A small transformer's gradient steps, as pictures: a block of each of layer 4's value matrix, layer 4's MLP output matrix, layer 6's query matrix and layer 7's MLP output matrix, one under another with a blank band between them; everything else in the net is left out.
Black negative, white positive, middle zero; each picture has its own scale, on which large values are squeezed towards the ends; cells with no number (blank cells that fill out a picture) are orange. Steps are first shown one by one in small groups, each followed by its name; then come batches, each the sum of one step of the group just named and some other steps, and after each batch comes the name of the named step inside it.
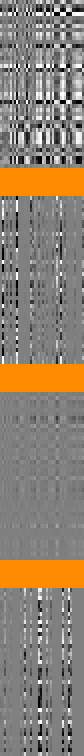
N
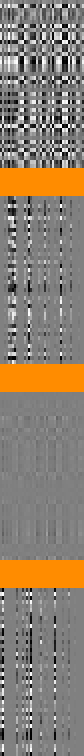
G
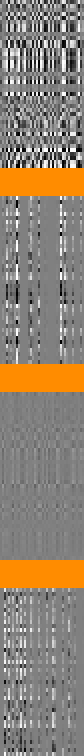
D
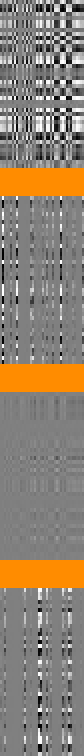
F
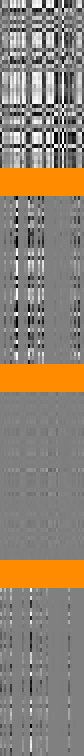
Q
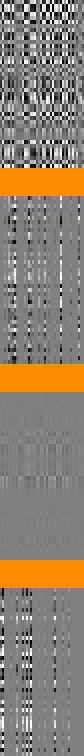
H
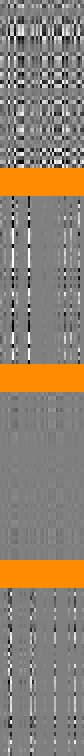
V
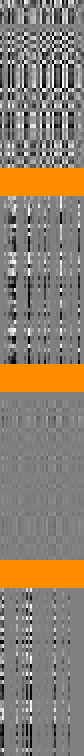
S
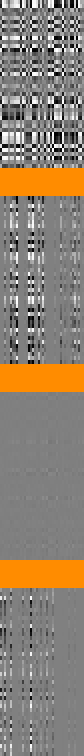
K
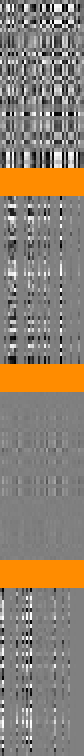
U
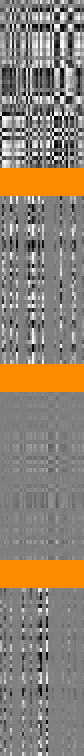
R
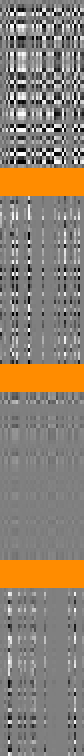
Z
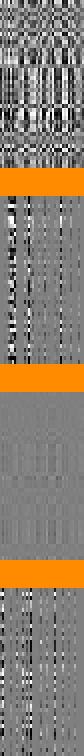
G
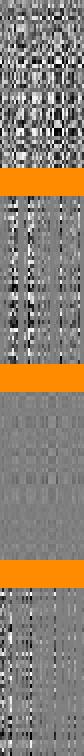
G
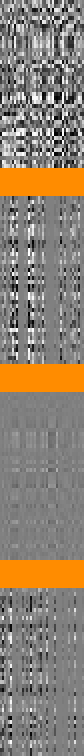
R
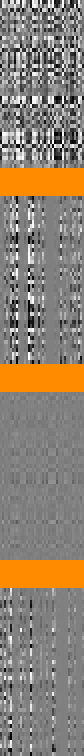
K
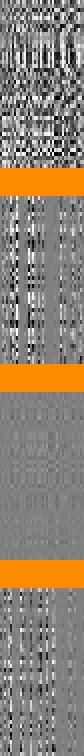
R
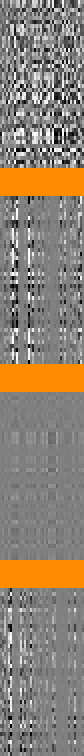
V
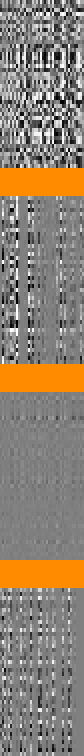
N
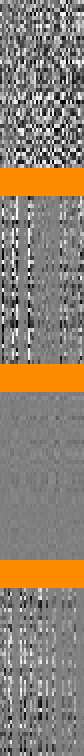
V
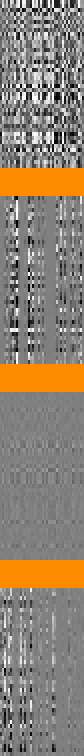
Q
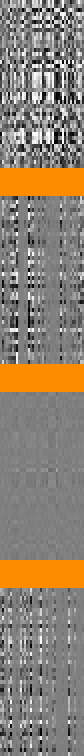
Q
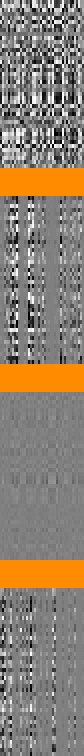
K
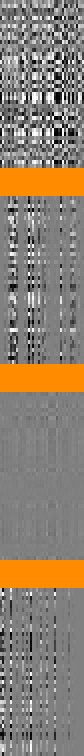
G
